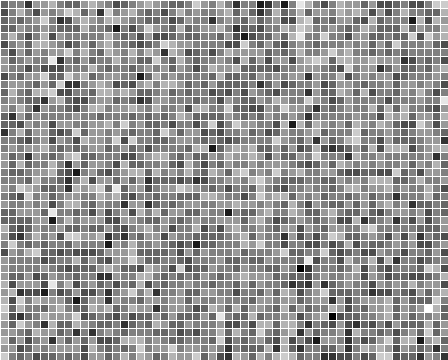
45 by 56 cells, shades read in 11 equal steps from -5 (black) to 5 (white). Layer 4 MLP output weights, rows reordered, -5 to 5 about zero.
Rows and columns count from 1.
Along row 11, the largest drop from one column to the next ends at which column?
9
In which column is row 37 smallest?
6
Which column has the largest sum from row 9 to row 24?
13
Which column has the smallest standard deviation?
26
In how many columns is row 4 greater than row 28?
26
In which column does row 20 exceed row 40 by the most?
42
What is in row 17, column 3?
2
